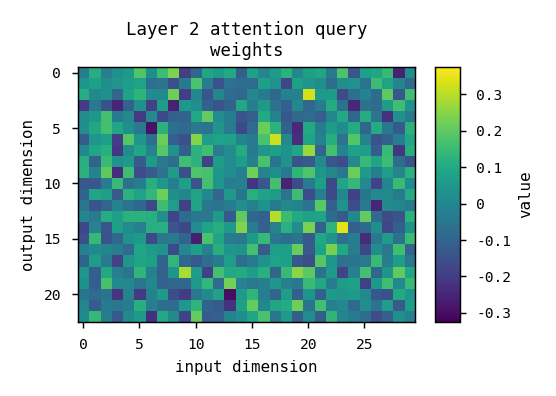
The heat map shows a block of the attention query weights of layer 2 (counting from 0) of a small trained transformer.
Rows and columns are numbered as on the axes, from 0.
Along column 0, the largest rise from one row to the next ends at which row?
4
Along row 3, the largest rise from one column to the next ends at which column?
9
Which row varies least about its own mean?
1
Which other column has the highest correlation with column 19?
15
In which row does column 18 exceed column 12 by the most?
21
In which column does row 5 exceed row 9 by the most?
3
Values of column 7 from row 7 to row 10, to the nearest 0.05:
0.2 -0.05 -0.05 0.05
